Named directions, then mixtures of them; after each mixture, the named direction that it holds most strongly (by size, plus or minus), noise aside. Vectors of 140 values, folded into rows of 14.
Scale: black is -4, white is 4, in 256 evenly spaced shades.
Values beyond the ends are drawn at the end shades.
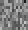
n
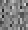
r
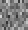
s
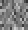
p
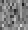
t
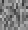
t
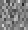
t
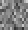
p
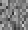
p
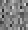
r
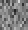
t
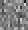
n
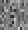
t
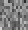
n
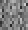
r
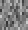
s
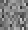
r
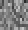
p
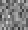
s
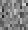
r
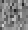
t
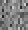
r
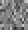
p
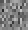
r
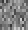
p
